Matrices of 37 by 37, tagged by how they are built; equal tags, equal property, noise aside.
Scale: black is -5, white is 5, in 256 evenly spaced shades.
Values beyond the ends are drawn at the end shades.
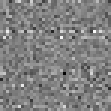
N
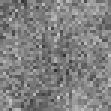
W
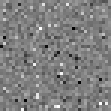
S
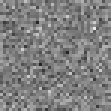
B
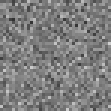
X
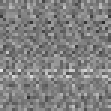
X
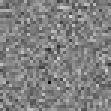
B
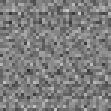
X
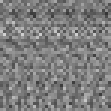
X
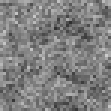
W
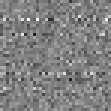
N
